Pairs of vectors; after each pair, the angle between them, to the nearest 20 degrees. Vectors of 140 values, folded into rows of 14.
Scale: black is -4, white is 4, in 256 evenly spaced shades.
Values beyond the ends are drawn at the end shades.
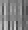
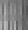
20 degrees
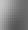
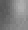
140 degrees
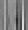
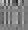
80 degrees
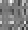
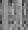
140 degrees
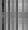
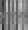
20 degrees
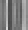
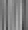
140 degrees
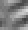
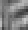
160 degrees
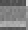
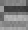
100 degrees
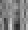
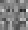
60 degrees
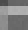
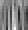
100 degrees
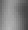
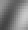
140 degrees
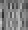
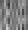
60 degrees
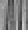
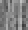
140 degrees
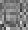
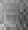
120 degrees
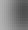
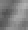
140 degrees
